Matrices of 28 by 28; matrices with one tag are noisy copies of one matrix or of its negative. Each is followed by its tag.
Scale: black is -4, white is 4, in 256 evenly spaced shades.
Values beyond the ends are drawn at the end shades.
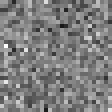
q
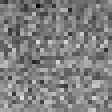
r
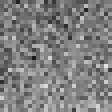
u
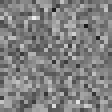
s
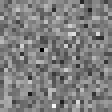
s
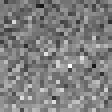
r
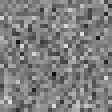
s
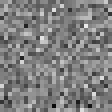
s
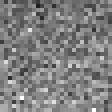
r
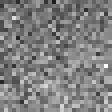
u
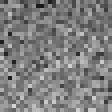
r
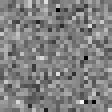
q
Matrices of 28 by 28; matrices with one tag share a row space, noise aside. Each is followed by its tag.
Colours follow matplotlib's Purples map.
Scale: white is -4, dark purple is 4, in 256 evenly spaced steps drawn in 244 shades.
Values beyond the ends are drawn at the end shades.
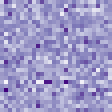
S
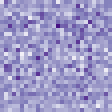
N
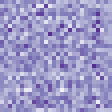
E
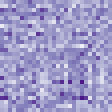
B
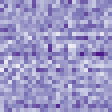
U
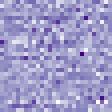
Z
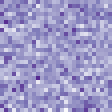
S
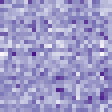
Z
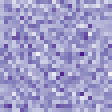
N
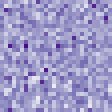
N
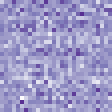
E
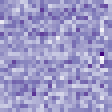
Z
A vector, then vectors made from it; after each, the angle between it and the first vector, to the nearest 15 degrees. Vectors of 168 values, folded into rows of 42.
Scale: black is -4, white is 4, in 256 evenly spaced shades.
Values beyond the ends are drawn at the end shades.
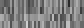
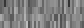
30 degrees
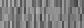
105 degrees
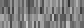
15 degrees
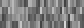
120 degrees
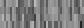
90 degrees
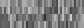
120 degrees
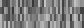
45 degrees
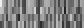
105 degrees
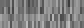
15 degrees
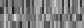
60 degrees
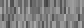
105 degrees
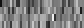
45 degrees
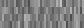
75 degrees
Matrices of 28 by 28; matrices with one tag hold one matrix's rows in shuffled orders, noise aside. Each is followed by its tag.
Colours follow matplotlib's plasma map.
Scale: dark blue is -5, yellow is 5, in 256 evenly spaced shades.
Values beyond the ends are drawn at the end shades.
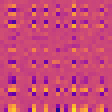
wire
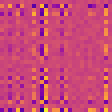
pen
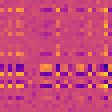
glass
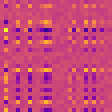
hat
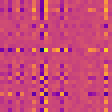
pen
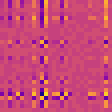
pen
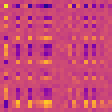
hat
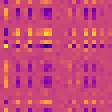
hat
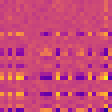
glass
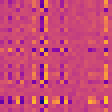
pen
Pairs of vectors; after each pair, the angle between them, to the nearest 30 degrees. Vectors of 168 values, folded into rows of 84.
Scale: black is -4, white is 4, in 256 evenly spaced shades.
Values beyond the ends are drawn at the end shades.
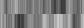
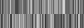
120 degrees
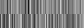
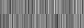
60 degrees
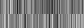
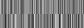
120 degrees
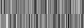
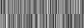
60 degrees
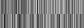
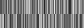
60 degrees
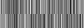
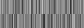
60 degrees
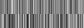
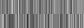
30 degrees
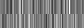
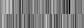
150 degrees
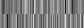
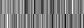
150 degrees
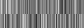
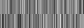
60 degrees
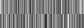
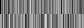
150 degrees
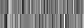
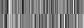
30 degrees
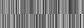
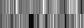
120 degrees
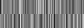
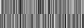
150 degrees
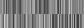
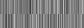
90 degrees
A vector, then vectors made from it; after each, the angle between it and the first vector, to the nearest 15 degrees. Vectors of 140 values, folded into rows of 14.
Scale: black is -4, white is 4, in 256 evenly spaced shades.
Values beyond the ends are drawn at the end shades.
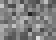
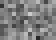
165 degrees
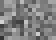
120 degrees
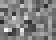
75 degrees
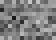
120 degrees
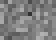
60 degrees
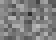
45 degrees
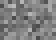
150 degrees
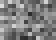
30 degrees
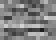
60 degrees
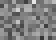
90 degrees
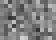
120 degrees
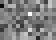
150 degrees
